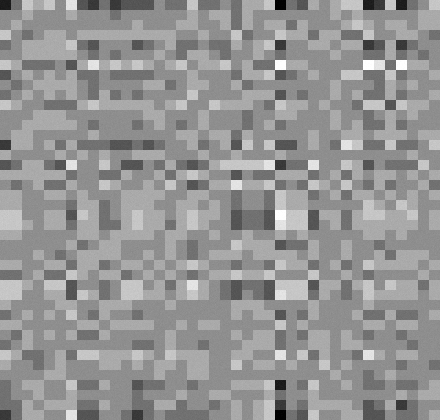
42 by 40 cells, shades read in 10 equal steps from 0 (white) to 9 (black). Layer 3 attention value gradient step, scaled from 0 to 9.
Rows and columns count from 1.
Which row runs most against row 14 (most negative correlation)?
4
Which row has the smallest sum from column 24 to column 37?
7
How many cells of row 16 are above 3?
29
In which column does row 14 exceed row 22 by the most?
26
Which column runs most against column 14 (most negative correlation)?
3
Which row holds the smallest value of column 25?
17
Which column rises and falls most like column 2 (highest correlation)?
28
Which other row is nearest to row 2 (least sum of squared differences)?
14
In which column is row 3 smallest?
33
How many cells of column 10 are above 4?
9
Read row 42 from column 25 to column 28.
2 9 5 6
